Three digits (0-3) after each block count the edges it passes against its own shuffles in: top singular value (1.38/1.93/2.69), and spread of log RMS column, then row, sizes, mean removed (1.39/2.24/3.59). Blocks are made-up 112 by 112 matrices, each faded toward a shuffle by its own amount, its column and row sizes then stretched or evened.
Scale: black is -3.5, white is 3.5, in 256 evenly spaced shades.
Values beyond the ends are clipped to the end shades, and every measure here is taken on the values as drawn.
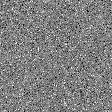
0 0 0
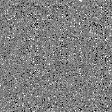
1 2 1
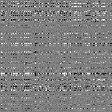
3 2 3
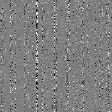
1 3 0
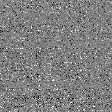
1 1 2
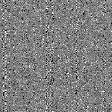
2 2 0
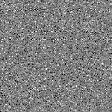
2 0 1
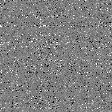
0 1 2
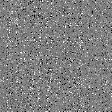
0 2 1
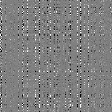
3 3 2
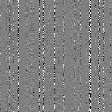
3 3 0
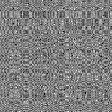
3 0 0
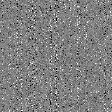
0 2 0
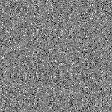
2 1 0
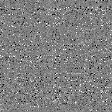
1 1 2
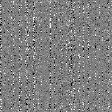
1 3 1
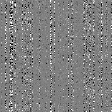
2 3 1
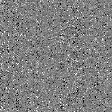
1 2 0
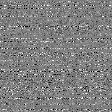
1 0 3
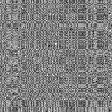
3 0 1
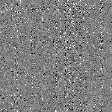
0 2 1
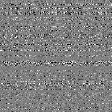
2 1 3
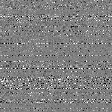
2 0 3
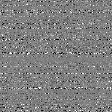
0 1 3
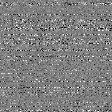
1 0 3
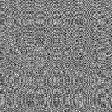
3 1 0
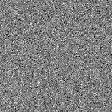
2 0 0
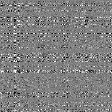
2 2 3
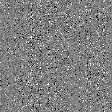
0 2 0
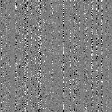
2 3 0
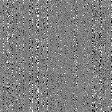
0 3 0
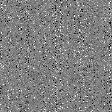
0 2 0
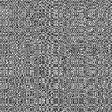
3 2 0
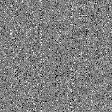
1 2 0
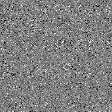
0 1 2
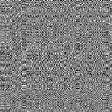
3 1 2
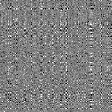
3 2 2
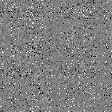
0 2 2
